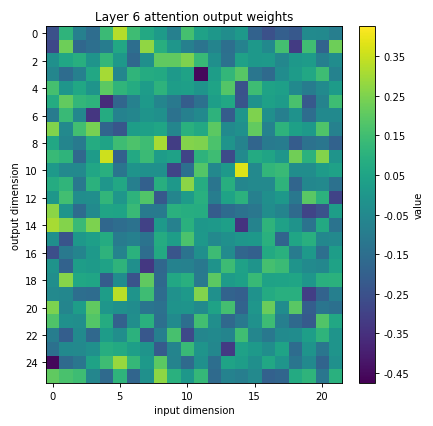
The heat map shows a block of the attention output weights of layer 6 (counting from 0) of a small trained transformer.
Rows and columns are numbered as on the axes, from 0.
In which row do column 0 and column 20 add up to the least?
24
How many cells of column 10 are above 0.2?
3
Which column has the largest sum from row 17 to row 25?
5
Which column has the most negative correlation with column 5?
20
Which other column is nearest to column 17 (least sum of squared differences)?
16
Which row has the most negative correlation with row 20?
1
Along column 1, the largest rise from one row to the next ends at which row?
18
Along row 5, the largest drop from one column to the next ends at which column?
4
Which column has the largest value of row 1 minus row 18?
8
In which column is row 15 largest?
10
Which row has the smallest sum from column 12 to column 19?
13
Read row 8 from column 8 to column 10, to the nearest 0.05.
0.3 -0.3 0.25
